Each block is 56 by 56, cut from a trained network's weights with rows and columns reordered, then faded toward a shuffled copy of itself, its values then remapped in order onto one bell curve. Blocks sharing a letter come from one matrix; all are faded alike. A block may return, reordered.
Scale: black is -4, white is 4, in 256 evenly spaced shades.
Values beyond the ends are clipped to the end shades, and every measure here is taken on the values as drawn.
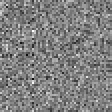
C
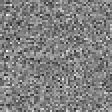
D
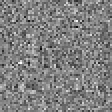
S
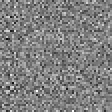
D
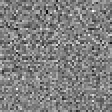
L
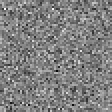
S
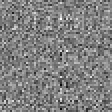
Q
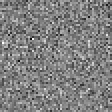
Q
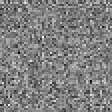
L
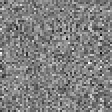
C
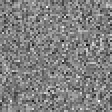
S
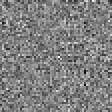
S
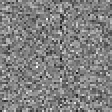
C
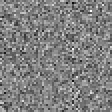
C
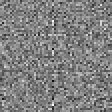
Q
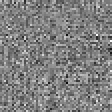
L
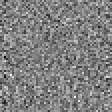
C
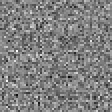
L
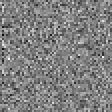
Q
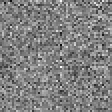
C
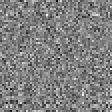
D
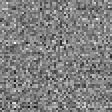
D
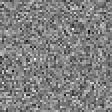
Q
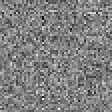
Q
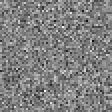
S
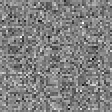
L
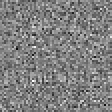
L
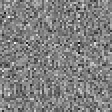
Q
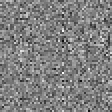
C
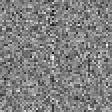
C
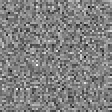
L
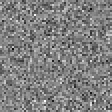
S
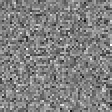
Q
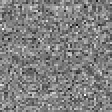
Q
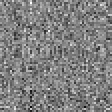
Q
